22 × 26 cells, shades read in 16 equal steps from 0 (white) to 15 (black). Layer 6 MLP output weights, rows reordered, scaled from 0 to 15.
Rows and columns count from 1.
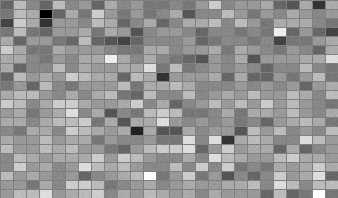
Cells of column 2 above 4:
12
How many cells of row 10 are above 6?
11
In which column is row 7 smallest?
9
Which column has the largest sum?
16
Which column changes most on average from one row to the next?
10
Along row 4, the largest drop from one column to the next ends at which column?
22
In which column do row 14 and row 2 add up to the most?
4
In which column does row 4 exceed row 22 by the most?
25
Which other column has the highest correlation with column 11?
19
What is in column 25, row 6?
9
